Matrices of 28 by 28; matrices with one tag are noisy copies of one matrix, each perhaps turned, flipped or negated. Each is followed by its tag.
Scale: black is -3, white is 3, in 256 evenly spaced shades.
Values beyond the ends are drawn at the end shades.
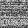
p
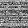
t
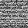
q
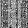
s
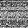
s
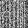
q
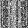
s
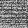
q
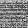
q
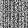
q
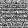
q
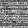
t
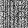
q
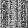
s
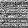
t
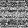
s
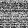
p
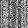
s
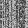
p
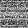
s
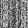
s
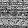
p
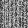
q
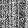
p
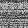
p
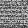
q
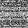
s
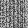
q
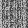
t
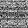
s
